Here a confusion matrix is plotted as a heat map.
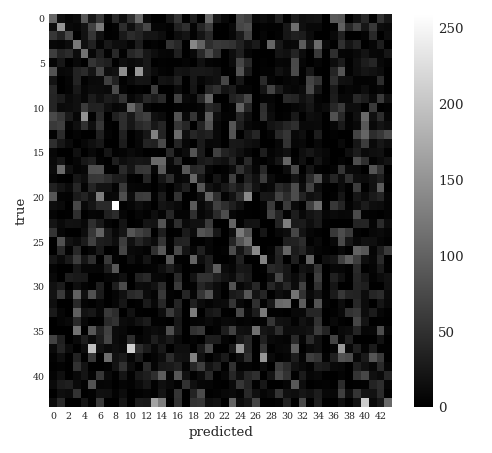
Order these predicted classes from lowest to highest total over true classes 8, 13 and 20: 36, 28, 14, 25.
36, 14, 28, 25
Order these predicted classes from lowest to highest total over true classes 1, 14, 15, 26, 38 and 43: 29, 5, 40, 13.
29, 5, 13, 40
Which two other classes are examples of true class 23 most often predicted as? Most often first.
30, 14
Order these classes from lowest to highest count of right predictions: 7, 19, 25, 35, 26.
35, 7, 19, 25, 26
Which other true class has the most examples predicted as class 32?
3
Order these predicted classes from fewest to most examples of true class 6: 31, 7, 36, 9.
7, 36, 31, 9
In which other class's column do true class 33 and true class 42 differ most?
27
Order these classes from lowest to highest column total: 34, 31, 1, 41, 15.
15, 41, 1, 34, 31
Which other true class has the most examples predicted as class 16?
13
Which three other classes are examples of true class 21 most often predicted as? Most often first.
8, 34, 18
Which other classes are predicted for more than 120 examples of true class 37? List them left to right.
5, 10, 24
